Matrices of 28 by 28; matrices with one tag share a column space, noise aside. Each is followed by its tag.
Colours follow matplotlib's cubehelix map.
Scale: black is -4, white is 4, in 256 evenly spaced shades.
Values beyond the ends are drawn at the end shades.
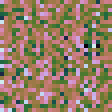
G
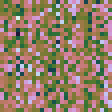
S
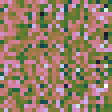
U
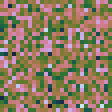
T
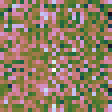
U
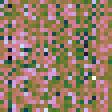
G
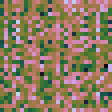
S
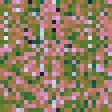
S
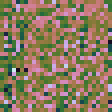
T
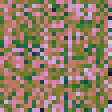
G
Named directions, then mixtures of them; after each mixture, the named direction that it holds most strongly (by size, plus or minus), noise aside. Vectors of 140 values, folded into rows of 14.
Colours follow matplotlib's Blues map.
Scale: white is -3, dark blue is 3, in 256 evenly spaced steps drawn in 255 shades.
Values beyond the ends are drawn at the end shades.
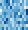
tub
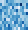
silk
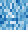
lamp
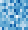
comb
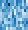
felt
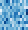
tub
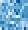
comb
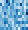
tub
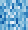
lamp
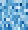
silk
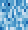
felt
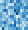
comb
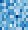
comb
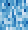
felt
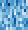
felt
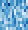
felt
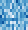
lamp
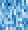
felt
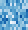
lamp
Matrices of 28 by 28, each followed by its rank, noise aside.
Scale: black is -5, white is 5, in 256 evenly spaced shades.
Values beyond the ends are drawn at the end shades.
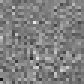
six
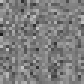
six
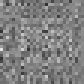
four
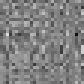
three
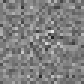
eight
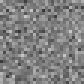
eight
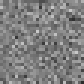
eight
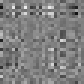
three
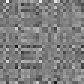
three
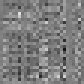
three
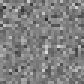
eight
